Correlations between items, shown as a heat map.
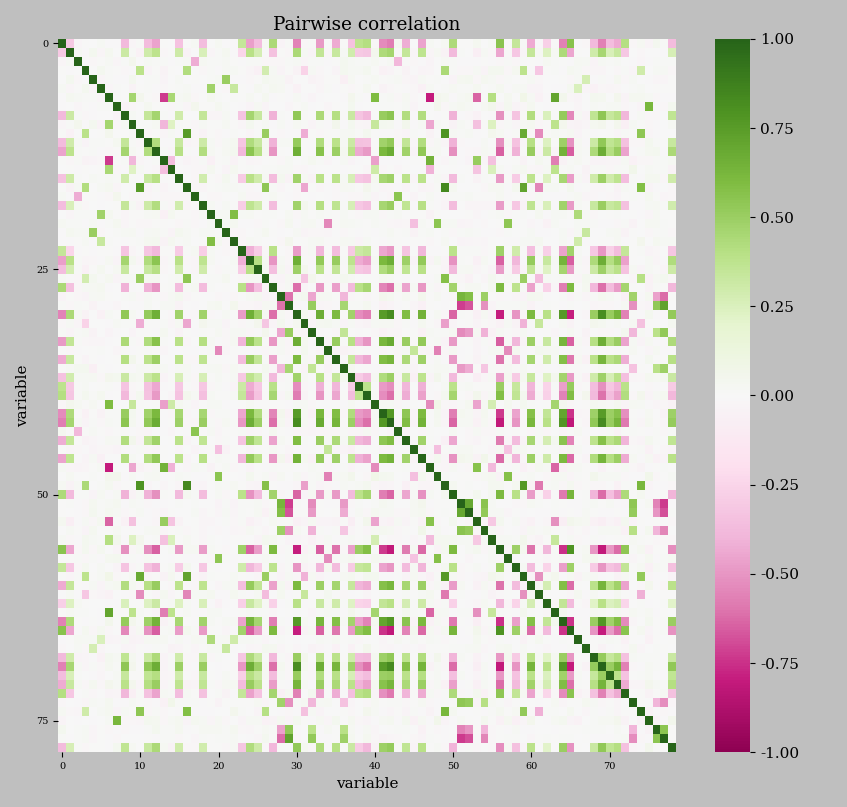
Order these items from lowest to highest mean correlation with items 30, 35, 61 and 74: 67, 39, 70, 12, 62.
39, 67, 62, 70, 12
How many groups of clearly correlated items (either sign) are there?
9
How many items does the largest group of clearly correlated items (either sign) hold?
34
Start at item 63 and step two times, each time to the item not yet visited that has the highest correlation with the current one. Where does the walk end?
40
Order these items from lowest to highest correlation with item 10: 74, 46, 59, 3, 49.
46, 3, 74, 59, 49
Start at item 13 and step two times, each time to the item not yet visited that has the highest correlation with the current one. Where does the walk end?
53
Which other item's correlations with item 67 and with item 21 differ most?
4
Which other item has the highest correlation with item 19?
22
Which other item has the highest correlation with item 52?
51
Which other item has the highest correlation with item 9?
6
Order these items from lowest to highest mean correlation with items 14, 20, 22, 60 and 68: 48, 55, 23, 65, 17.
65, 23, 17, 55, 48
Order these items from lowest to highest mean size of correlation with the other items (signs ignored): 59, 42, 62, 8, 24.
59, 62, 8, 24, 42
